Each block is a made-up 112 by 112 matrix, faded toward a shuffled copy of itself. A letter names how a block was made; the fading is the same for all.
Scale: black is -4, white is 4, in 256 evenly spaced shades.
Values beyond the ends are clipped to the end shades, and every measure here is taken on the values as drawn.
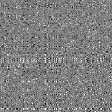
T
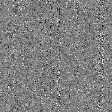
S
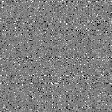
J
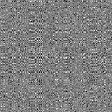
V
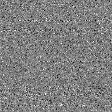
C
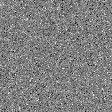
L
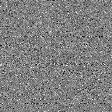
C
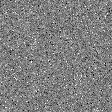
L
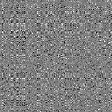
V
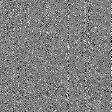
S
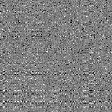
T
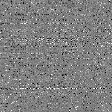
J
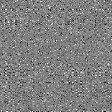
J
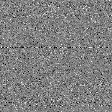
C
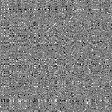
T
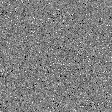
L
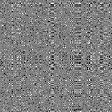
V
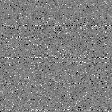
J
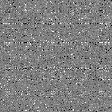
J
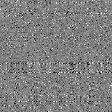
J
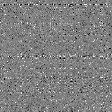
J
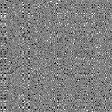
V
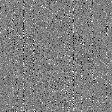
S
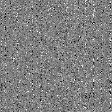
S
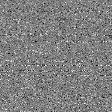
C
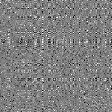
V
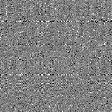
T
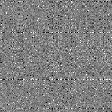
T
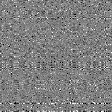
T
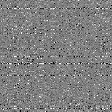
T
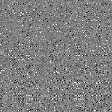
J
